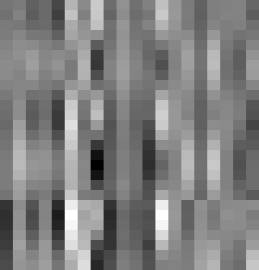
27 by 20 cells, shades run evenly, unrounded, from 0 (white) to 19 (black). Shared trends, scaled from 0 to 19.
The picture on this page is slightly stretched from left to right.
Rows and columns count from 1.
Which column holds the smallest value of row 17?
17
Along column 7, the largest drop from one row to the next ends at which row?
21
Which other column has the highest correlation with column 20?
7
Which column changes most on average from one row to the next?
8
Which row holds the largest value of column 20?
13
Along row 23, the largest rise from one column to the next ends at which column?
9
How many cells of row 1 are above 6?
17
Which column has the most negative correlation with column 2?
12
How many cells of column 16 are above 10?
20
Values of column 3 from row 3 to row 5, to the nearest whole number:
11 10 9
